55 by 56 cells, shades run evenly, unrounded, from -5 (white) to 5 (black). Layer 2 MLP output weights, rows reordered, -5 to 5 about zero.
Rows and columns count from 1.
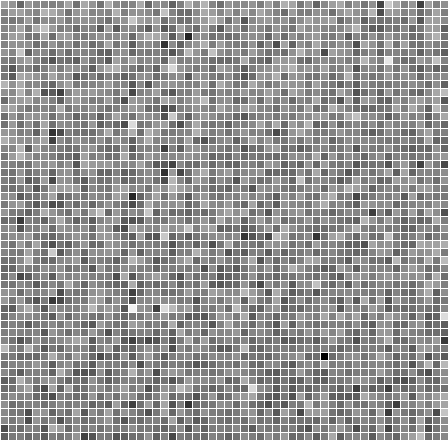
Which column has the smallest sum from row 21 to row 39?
54
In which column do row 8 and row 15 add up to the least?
22
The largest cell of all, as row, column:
45, 41
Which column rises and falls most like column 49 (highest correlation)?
43
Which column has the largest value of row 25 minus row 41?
17
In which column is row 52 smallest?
56
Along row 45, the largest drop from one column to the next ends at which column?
42
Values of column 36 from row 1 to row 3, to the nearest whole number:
-2 1 -1
